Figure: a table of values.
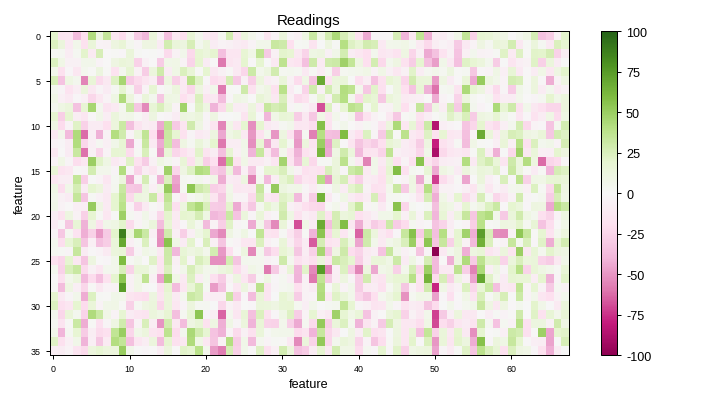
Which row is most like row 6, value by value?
3
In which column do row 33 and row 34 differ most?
64
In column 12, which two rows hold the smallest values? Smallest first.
8, 0
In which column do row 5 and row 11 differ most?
46
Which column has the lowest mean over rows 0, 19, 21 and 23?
65
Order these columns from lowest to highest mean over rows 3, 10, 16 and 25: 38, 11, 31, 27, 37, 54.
11, 54, 31, 27, 37, 38
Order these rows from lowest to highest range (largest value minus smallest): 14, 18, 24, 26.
18, 14, 26, 24
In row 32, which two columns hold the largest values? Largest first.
35, 61
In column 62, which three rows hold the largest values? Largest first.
14, 22, 23
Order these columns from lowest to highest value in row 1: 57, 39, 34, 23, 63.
34, 23, 57, 63, 39
